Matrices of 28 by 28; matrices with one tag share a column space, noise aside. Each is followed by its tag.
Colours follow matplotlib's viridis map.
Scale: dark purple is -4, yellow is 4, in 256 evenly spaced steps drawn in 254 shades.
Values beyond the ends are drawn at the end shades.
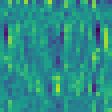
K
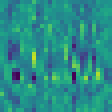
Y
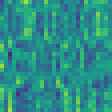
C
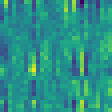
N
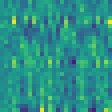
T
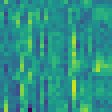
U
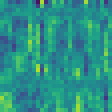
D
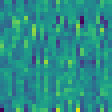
T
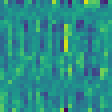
D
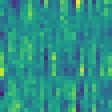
N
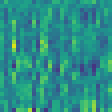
U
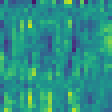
D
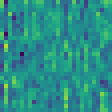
C
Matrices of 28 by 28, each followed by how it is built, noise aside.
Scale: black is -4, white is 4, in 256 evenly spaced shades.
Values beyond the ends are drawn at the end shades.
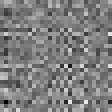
low rank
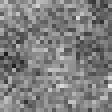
smooth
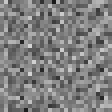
repeating rows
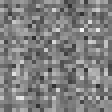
blocks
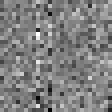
uneven columns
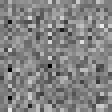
low rank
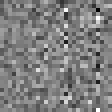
uneven columns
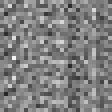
repeating rows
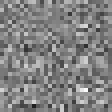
low rank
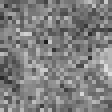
smooth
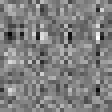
low rank
